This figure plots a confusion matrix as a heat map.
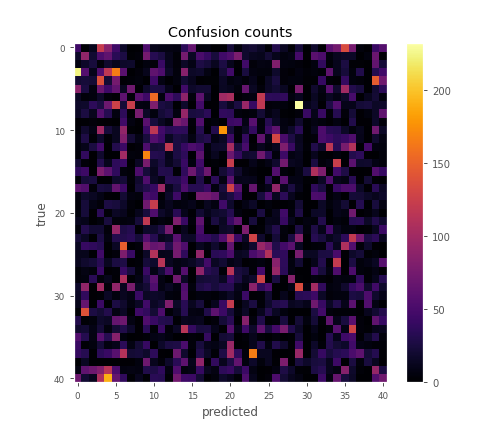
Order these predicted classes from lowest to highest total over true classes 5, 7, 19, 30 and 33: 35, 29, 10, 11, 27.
27, 11, 35, 10, 29
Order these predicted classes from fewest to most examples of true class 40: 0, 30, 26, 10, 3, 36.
30, 36, 10, 26, 0, 3
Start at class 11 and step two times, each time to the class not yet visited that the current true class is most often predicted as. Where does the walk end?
34
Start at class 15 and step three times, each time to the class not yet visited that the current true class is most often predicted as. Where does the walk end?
36
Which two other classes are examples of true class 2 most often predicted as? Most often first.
26, 39
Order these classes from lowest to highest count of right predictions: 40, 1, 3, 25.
3, 40, 1, 25
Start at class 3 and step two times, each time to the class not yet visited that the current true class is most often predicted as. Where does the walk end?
35
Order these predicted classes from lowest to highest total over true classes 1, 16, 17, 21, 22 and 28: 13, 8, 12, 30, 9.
30, 8, 12, 13, 9
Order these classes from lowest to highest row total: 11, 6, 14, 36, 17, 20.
20, 36, 14, 11, 6, 17
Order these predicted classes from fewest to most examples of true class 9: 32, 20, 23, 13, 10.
32, 10, 20, 23, 13
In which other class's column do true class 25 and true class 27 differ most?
10
